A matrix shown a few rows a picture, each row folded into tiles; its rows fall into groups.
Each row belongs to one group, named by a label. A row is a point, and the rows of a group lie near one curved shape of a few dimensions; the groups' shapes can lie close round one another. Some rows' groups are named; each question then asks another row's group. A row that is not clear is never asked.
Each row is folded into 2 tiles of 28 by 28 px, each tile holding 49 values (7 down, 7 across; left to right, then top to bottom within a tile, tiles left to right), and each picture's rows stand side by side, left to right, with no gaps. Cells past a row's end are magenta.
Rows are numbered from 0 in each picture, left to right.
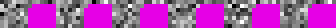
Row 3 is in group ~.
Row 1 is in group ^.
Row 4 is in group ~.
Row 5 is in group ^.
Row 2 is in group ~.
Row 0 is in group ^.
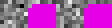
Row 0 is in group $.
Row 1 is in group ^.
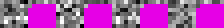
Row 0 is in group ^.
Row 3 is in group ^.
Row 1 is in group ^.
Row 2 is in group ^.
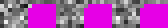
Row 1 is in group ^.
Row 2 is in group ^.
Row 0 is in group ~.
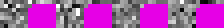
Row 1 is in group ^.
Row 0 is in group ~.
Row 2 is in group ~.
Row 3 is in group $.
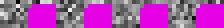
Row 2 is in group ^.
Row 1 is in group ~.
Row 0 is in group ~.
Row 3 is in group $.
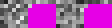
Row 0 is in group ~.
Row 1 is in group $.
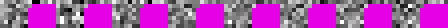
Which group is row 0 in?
~
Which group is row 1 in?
^
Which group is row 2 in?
~
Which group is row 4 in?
~
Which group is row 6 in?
~
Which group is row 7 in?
~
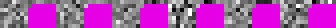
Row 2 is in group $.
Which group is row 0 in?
^
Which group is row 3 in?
^
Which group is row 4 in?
$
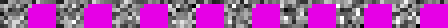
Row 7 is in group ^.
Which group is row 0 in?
~
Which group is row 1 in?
~
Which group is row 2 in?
^
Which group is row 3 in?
~
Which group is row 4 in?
~
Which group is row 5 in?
^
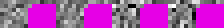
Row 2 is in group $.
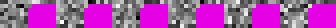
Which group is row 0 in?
$
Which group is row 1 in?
~
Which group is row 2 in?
$
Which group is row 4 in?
^
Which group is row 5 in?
~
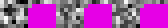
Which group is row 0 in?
^
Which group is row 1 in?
^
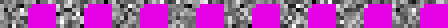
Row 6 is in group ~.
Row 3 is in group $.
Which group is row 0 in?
^
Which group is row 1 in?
^
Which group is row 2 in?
~
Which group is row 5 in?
~
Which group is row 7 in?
^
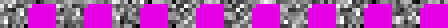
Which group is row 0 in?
^
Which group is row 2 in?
~
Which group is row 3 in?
~
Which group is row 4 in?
~
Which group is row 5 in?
~
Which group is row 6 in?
^
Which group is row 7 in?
^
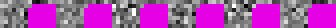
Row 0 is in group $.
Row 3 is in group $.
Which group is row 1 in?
$
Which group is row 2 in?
^
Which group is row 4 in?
~
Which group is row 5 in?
$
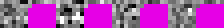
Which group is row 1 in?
^
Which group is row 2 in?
^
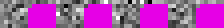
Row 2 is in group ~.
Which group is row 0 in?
^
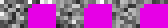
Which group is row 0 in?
~
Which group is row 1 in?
$
